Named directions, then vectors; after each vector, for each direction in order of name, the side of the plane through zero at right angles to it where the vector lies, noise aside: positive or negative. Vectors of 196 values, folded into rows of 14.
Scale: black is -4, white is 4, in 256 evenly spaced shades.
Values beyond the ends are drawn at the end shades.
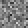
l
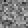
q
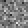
positive, positive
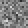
positive, negative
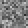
positive, negative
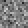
positive, positive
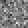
positive, positive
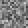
positive, negative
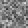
positive, negative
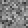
negative, positive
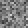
negative, positive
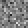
positive, positive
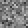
negative, positive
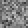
negative, positive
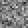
negative, positive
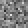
negative, negative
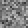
negative, positive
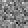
negative, negative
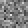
negative, negative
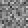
negative, positive
